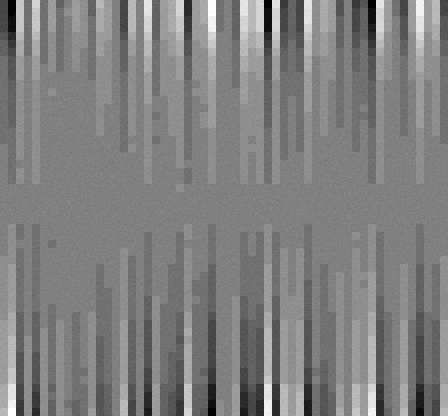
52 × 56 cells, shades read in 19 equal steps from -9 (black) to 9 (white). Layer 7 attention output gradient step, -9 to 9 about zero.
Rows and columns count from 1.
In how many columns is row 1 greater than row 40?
29
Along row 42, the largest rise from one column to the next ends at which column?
34
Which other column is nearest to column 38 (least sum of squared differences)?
16
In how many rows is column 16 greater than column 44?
21
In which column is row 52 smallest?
27
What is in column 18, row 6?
0
